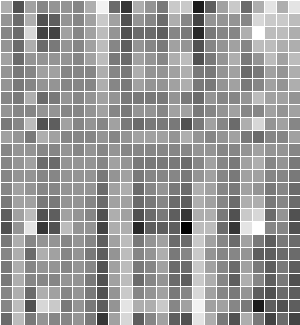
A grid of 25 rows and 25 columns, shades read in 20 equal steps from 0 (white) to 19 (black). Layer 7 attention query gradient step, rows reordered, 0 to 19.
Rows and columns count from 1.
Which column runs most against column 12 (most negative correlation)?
21
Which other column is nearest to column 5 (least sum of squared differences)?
4
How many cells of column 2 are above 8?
10
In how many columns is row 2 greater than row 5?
10
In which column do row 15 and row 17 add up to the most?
16
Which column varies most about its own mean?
17
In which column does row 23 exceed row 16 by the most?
22
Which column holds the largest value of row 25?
9
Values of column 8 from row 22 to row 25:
10 10 10 10
